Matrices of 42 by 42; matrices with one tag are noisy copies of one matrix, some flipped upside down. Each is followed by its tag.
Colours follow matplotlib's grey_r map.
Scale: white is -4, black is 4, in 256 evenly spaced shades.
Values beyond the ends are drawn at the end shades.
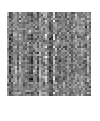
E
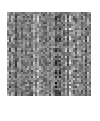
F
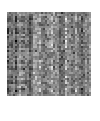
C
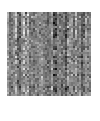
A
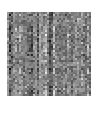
E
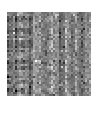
C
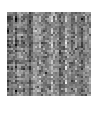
C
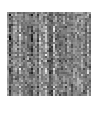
E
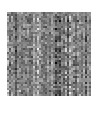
F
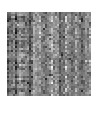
C
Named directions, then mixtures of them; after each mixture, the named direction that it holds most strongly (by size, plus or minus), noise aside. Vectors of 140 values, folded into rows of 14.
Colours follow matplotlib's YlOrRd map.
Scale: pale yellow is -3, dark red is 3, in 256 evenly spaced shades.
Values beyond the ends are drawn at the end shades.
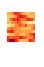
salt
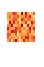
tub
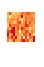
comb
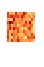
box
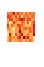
comb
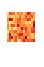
box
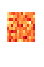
box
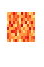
tub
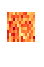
box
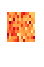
box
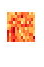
comb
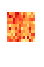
comb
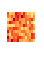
box
